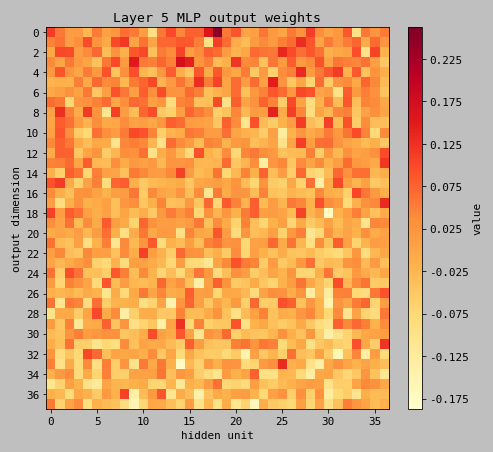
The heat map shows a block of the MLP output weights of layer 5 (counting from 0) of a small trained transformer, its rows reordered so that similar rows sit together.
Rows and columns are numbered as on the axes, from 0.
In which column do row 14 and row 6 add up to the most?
27
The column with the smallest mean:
30
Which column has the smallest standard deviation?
35
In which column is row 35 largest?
18
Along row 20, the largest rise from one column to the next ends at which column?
15
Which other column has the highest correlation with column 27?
13
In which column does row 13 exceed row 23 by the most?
36
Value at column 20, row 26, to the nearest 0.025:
0
